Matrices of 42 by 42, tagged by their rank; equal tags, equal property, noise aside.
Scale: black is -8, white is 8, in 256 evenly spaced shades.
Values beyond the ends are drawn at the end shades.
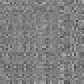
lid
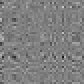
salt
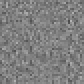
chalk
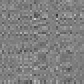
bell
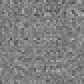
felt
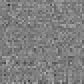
chalk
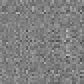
lid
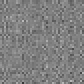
bell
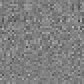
chalk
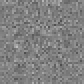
chalk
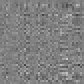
salt
